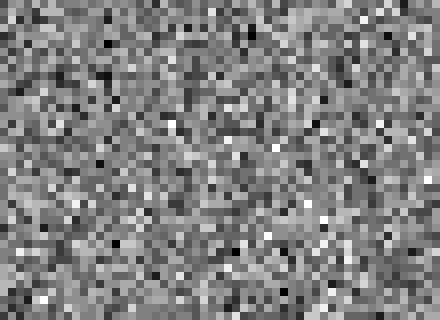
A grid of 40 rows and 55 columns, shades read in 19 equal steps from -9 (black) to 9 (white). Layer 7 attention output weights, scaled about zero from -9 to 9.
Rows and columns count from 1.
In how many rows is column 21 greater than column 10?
20
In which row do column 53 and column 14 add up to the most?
4
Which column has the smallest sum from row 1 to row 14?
14
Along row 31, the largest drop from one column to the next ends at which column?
32
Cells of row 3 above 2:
8
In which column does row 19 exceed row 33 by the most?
13
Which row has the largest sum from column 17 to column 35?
28
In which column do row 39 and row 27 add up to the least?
36
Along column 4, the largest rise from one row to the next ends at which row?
7
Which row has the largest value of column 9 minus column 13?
21
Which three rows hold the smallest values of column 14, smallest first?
6, 10, 3
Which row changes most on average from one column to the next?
16
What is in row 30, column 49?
-6
